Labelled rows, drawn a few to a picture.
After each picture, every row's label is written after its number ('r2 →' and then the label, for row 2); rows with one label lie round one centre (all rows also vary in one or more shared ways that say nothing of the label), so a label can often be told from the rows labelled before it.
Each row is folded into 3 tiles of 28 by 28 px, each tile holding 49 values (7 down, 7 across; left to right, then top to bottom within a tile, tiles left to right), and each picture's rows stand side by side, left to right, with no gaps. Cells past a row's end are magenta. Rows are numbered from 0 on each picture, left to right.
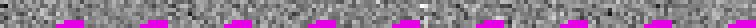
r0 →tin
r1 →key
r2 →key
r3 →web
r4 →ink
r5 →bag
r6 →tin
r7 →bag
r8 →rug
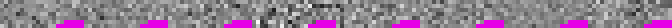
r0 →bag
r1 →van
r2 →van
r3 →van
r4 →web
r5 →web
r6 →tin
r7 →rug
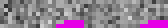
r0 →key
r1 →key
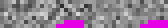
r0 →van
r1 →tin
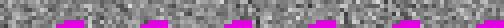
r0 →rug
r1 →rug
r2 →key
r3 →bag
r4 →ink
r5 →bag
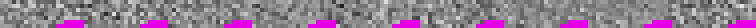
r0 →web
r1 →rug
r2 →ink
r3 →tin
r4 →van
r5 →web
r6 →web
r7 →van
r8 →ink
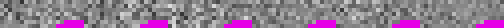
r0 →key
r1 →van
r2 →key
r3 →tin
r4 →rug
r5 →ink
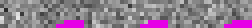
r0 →key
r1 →key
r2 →ink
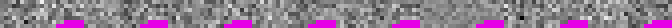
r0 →ink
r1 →van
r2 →ink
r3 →web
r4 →web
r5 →bag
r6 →key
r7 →van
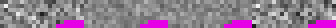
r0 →ink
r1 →bag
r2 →web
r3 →bag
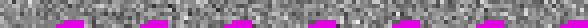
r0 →rug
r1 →bag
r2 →tin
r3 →web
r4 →key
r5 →bag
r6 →web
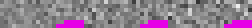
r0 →bag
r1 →ink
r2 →van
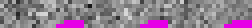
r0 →key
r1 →tin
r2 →van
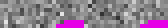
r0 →rug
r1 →bag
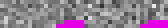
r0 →key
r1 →key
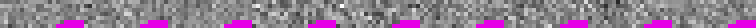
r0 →ink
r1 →tin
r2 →van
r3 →bag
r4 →web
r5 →key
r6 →web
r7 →ink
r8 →web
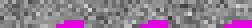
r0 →tin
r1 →ink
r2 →ink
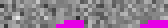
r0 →tin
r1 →tin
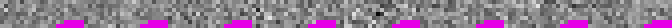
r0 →tin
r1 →web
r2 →rug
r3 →ink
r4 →van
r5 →rug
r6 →tin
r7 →rug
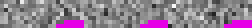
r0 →bag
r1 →bag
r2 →web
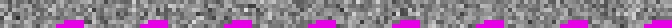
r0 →key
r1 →van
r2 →web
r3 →tin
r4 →key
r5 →key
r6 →ink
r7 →key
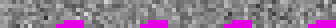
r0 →web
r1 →web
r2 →web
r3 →key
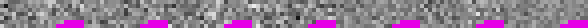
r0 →rug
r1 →van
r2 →van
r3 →bag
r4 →web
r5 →bag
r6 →van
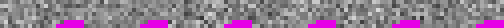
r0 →web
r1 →rug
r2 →van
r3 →bag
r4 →tin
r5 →ink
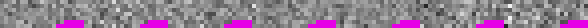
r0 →key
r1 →web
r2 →bag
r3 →ink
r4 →tin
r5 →bag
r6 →key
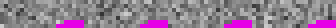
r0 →bag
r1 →tin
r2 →tin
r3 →bag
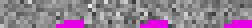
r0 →web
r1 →ink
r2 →key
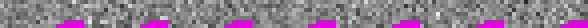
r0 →ink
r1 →bag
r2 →van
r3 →rug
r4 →bag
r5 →ink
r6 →key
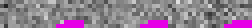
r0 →key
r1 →web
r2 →van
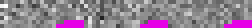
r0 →bag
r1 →key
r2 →ink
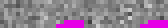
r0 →rug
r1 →bag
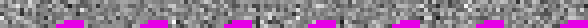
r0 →bag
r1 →bag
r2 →rug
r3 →ink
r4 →ink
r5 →van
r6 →web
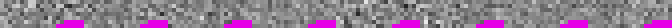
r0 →key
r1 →bag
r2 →key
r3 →web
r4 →ink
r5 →web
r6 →web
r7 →web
